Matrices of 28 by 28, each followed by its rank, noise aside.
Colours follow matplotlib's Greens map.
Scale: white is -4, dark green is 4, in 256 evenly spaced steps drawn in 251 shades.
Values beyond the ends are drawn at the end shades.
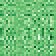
three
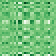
one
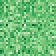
four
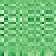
one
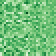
four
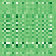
one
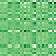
one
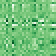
two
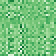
three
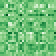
three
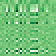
one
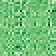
three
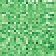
four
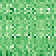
three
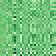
two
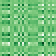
one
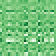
two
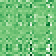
two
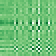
one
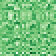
four
